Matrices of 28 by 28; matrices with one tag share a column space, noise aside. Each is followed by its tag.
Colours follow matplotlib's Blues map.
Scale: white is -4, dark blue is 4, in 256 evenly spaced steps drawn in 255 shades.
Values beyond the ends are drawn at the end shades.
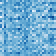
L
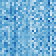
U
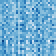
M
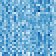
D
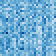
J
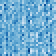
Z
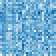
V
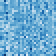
V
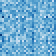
L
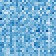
U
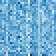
V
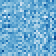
L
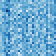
L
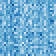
Z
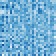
V
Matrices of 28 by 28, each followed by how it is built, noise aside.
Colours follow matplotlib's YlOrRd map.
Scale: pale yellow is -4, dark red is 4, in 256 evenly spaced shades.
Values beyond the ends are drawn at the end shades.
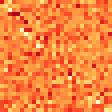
banded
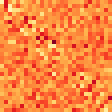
banded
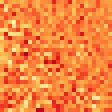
lower triangular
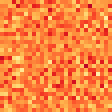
blocks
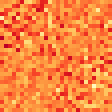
block diagonal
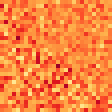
lower triangular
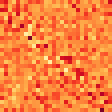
banded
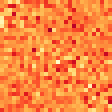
block diagonal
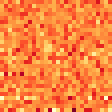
uneven rows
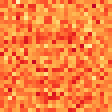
blocks
